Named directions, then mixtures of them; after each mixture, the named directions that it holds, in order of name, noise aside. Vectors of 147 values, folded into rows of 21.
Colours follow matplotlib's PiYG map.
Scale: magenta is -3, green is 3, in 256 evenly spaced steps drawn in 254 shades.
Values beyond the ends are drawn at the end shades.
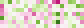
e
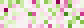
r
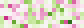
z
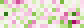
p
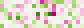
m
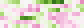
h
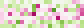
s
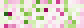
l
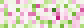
p, s.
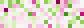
r.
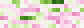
h.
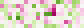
m.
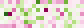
l.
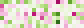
e, z.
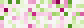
e, r.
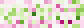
s, z.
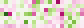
l, r.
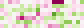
h, m.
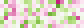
l, z.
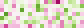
e, l, s.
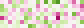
e, s.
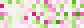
e, m, p.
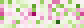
e, s.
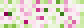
l.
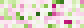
h, m.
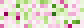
m, p.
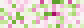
e, m.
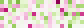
e, r.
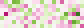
p.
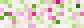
e, l, s.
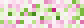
s.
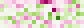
h, m, s.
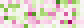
r, z.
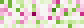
e, r, s.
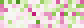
e, h, r.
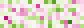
h, s, z.
